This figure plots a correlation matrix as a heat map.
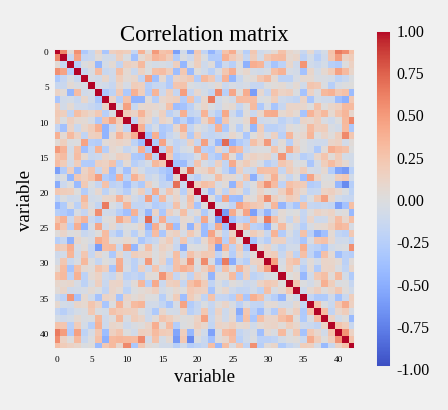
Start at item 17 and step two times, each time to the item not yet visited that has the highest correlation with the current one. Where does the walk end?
30
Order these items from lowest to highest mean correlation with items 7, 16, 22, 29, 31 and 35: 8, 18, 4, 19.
18, 8, 4, 19
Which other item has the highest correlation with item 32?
15
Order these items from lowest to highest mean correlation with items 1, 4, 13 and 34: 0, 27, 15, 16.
27, 16, 0, 15
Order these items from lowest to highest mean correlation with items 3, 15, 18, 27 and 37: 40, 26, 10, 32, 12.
26, 12, 10, 40, 32
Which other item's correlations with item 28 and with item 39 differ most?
6
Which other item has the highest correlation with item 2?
35
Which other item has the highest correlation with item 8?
10
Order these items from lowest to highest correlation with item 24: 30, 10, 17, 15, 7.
17, 7, 10, 15, 30
